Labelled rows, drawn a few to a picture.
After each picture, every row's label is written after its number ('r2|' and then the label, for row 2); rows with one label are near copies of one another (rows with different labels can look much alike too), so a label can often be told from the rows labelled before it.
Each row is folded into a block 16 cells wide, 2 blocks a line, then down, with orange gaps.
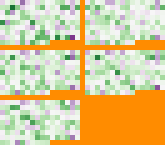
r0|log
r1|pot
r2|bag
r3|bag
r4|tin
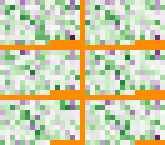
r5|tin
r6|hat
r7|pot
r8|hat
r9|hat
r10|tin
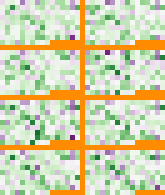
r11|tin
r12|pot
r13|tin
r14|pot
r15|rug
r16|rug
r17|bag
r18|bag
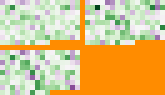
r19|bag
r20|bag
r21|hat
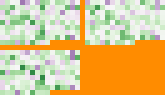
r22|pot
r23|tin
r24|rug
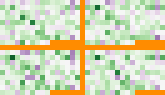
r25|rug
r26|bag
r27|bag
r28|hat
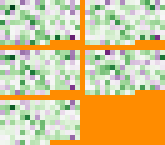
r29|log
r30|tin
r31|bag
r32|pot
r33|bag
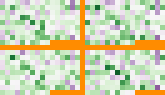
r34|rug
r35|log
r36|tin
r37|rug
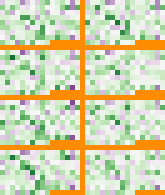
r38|rug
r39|rug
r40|pot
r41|pot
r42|rug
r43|pot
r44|hat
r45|hat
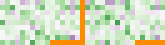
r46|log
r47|pot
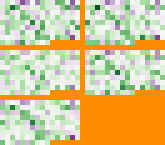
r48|tin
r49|log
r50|pot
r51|tin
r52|hat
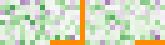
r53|pot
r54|tin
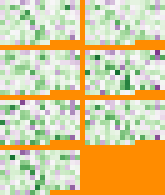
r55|hat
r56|hat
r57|pot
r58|rug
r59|log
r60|hat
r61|hat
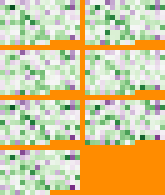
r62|bag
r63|bag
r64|tin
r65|log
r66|bag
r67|log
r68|bag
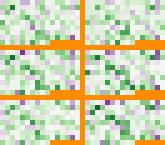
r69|log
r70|rug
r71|tin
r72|bag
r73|tin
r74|tin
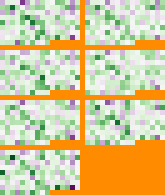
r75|bag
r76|bag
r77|rug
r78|tin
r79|tin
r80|pot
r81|log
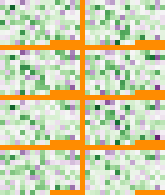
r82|bag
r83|hat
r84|tin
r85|hat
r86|bag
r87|hat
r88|pot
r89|bag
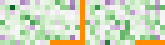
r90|bag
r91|tin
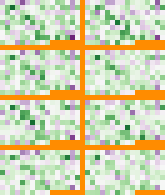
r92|tin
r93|rug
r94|tin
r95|bag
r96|hat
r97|rug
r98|bag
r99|log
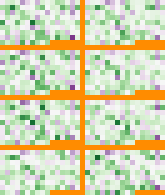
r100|log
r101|hat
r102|hat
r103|hat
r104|pot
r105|rug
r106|tin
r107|log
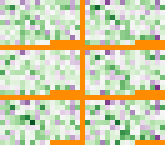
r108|bag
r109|tin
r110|log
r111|tin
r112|pot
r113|rug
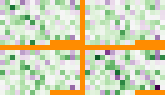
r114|pot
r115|hat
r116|bag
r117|hat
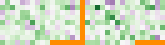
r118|hat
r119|bag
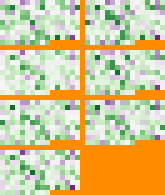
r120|log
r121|hat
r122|tin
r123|hat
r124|bag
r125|bag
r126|tin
